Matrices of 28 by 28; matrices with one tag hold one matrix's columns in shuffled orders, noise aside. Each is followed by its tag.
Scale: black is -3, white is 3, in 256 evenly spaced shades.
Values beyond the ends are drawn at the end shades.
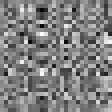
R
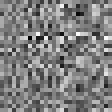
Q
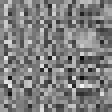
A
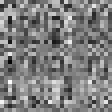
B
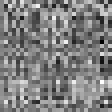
B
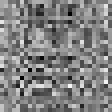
A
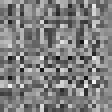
A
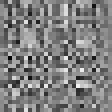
A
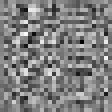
R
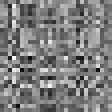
A
